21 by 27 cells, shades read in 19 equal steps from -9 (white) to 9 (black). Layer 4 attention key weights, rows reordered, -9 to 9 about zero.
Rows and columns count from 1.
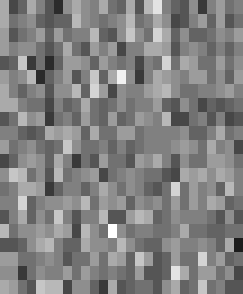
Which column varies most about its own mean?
20
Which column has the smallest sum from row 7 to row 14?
3
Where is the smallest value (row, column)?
17, 13
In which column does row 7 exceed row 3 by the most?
15
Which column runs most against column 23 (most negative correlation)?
18
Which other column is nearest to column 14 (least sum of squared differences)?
11
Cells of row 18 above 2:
3
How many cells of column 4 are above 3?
1
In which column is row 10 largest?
4
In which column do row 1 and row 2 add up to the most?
7
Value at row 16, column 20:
-1
